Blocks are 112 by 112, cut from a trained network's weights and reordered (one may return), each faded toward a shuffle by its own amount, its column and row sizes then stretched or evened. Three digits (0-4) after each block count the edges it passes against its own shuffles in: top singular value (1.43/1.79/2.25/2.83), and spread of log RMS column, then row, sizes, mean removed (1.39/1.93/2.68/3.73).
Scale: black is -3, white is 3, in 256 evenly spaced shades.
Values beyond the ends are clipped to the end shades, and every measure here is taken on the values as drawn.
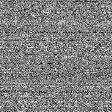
1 0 3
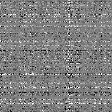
2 3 4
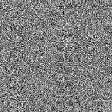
3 0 0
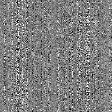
1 4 1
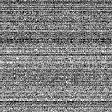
4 1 3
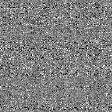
0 1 3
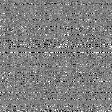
1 0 4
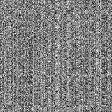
3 1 0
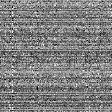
4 2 0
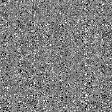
0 2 2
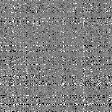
1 3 4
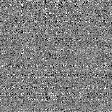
0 2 3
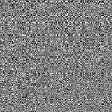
4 3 3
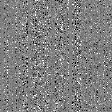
0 4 1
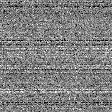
3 0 3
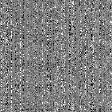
1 4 1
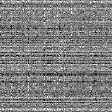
4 3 3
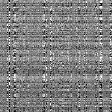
4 4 0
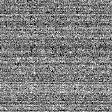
3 2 0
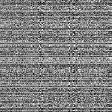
4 3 0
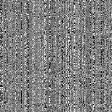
3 4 0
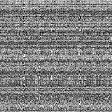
4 2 1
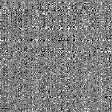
2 3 3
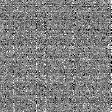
2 3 0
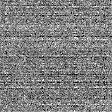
3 2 2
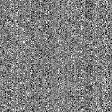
2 3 0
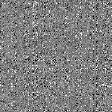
0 3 3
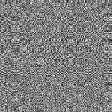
4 0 2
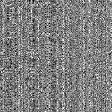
3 3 0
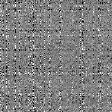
1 4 2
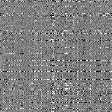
3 3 4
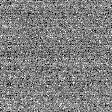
1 1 1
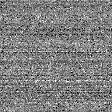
2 0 2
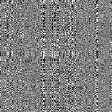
4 4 1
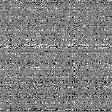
2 3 4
